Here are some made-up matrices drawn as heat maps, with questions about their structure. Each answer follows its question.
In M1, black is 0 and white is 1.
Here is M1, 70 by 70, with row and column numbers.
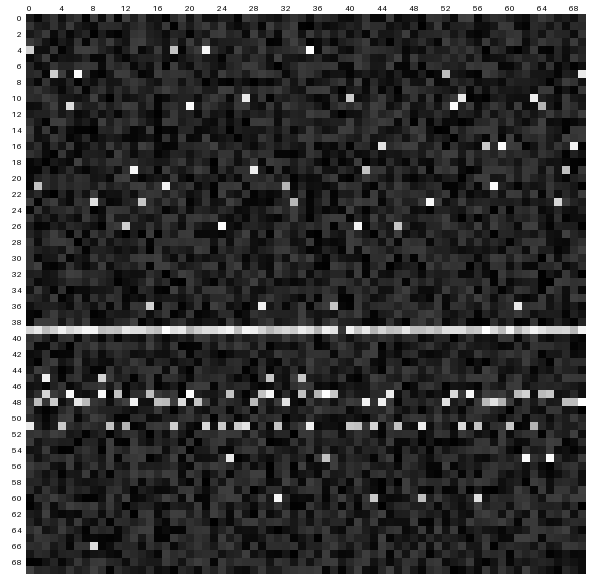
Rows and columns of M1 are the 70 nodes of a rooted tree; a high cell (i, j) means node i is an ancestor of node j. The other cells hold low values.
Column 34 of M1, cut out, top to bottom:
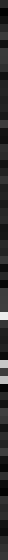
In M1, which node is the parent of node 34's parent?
47
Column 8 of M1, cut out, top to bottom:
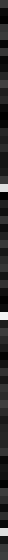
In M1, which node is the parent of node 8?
66
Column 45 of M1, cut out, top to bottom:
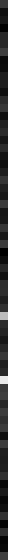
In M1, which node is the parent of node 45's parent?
39
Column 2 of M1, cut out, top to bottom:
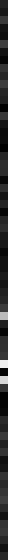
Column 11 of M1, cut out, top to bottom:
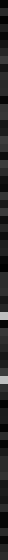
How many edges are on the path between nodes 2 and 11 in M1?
3
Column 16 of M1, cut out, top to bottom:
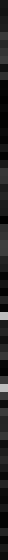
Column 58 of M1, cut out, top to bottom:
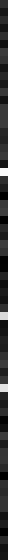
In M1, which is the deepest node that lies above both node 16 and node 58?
48
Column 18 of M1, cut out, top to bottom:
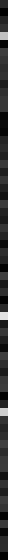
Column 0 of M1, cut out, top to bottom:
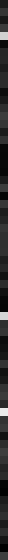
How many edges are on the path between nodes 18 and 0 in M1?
2
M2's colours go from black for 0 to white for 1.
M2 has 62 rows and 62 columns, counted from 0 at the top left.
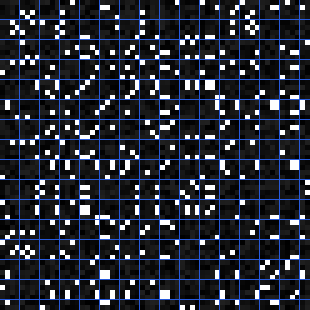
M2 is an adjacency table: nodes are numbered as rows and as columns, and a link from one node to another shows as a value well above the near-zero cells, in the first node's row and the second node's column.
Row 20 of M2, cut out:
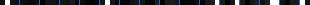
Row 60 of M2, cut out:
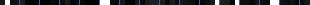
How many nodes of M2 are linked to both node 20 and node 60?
6
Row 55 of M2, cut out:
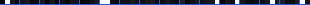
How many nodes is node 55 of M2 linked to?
7
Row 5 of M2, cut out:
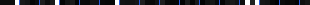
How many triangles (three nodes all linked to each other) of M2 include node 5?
3
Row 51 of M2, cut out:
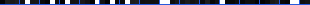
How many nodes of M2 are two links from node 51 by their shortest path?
5
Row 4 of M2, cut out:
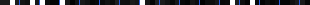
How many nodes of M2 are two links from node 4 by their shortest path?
3
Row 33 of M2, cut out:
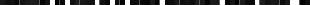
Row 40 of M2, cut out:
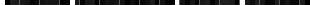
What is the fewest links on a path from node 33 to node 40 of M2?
5
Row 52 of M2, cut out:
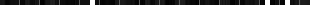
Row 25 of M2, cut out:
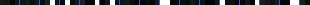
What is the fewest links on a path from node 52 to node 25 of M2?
7
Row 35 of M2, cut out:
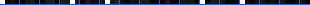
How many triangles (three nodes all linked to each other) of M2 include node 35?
6
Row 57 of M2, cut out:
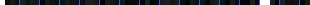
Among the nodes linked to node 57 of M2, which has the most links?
node 0
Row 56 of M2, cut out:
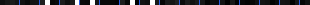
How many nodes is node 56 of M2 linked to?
5
